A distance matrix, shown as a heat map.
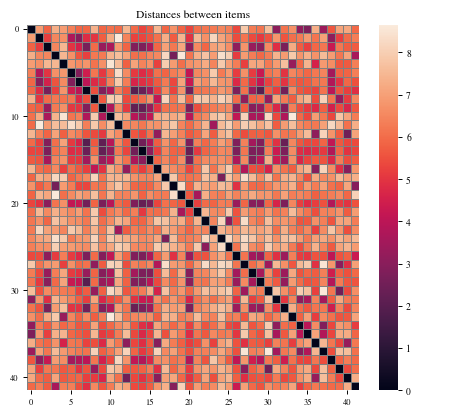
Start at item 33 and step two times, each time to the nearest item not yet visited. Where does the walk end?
36
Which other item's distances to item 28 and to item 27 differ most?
10
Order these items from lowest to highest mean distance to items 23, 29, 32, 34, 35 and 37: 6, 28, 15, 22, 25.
15, 28, 6, 22, 25
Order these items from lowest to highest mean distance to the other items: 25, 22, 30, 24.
30, 22, 25, 24
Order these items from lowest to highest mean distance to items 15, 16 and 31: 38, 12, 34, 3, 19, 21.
34, 12, 38, 21, 19, 3
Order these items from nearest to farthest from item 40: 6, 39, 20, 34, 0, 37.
20, 39, 6, 34, 0, 37
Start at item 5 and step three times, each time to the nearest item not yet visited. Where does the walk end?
38
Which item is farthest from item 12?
37
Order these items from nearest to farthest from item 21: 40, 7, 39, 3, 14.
14, 40, 7, 39, 3
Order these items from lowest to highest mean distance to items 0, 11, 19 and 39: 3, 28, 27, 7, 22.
7, 27, 28, 22, 3
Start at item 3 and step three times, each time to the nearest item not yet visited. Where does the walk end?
26
